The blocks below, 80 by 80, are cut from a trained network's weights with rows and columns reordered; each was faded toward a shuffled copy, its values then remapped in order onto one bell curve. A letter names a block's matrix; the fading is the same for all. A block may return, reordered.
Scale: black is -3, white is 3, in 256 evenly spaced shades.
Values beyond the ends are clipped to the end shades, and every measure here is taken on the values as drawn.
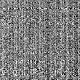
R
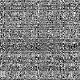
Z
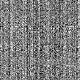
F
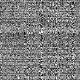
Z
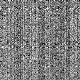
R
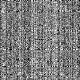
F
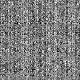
R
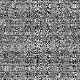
Z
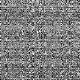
Z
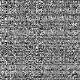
Z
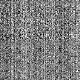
R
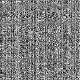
R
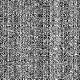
R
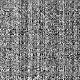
R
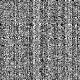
F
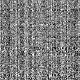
R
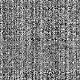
R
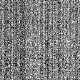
F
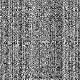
F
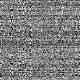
Z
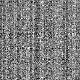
R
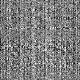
F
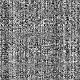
R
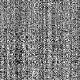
R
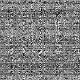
Z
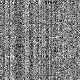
F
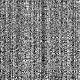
F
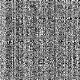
F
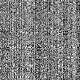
R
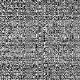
Z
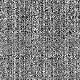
R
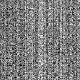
R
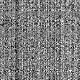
R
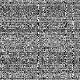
Z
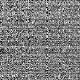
Z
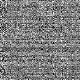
Z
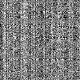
F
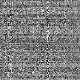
Z
